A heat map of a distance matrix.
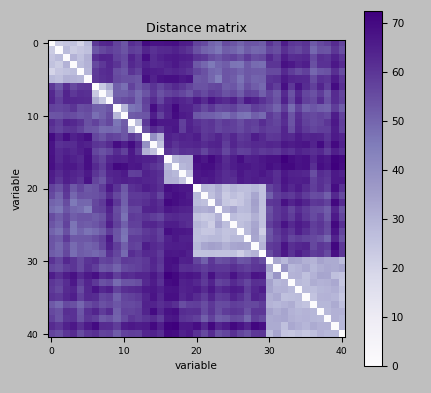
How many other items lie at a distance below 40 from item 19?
3
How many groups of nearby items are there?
8
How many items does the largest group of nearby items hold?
11
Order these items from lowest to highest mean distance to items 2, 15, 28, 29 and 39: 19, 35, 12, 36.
36, 35, 12, 19
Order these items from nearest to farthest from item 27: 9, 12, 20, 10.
20, 10, 9, 12
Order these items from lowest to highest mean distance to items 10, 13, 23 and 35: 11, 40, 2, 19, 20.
40, 20, 11, 2, 19
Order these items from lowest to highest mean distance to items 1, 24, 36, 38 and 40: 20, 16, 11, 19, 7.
20, 7, 11, 19, 16
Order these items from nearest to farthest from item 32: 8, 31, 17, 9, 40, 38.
40, 38, 31, 9, 8, 17
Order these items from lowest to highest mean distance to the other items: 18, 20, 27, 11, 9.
27, 20, 9, 11, 18
